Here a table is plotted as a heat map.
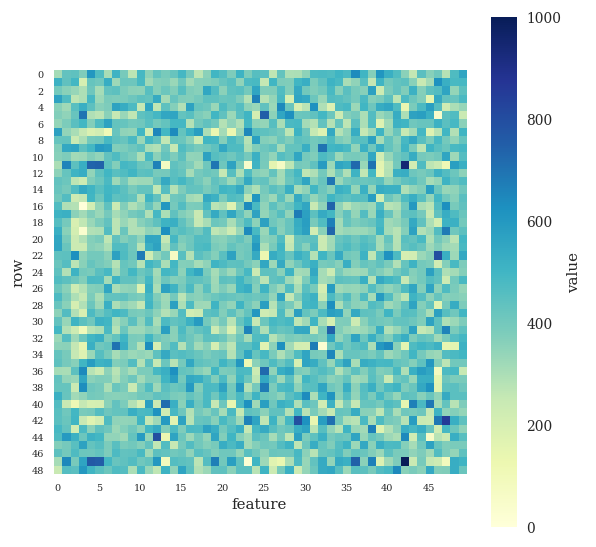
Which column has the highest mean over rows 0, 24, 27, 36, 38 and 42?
25
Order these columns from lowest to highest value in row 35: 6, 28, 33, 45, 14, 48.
14, 33, 48, 28, 6, 45
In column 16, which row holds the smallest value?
29
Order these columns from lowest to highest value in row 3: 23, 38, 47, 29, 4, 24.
23, 38, 47, 4, 29, 24
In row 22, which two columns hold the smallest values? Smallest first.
14, 25
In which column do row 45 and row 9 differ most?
32
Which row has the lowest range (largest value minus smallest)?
46
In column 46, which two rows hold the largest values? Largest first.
22, 42
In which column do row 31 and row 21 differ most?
33
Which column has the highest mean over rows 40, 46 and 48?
13
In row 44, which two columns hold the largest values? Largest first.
12, 42
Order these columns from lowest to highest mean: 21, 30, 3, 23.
3, 21, 23, 30
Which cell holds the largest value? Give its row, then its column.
47, 42
